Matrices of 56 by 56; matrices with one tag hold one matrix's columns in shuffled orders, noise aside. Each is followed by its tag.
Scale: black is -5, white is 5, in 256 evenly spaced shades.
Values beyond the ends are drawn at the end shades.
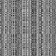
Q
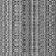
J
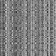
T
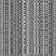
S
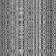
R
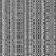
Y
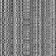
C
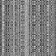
J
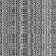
Q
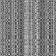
Y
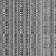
Q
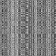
Q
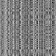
R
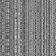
Y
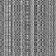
J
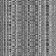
J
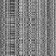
C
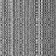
C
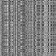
J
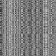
Q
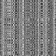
C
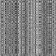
S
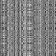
T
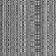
J
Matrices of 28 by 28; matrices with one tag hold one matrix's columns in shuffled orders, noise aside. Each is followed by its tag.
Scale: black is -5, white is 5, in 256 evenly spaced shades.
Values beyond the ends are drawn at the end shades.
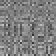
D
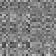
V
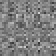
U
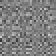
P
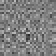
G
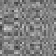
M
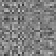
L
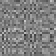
G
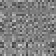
V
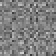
L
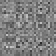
U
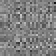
U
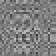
G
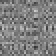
M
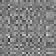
P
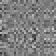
G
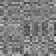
D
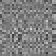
G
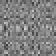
M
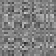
U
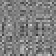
D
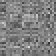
U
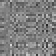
V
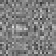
M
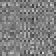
L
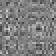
M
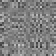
V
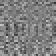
D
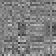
D
